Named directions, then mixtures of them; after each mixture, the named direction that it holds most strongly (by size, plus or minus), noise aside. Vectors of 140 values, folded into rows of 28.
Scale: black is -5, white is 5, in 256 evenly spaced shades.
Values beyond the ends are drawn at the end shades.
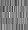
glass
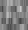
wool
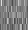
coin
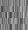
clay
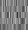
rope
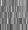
coin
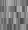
wool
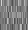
coin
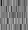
coin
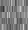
glass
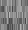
wool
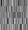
coin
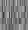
rope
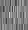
glass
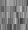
wool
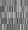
glass
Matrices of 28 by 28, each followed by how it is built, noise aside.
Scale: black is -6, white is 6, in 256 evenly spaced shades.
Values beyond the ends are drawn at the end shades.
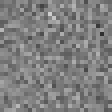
noise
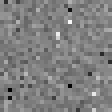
sparse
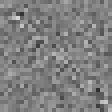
banded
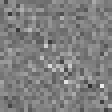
banded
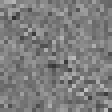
banded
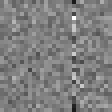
uneven columns
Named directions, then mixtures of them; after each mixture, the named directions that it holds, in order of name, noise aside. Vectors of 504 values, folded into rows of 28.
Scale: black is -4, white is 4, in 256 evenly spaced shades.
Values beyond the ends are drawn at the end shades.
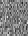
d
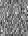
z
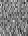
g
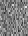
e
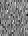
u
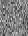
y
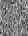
e, y, z.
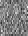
z.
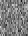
e, g, z.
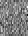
u, z.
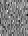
u.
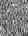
e, g, u.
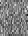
u, z.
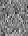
y, z.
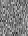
y.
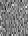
e, u.
